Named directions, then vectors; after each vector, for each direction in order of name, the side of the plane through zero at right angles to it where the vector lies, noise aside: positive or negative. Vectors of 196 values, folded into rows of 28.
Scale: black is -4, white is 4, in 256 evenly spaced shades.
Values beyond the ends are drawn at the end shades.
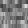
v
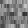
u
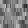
negative, negative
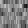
negative, negative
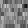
negative, negative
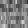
negative, positive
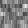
positive, positive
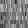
positive, negative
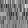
positive, positive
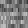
negative, positive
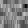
negative, negative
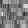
positive, positive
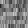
negative, positive
